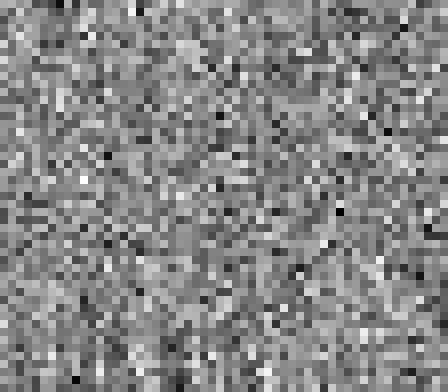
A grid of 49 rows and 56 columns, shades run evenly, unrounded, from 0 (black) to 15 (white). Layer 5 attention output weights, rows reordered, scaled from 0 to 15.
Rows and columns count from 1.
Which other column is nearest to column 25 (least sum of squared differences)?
1
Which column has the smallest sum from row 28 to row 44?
56
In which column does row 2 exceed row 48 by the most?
29
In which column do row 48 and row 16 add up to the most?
13
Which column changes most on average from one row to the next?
53
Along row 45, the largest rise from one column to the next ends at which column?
27
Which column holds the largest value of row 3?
51
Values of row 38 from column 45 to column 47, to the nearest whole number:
11 9 7
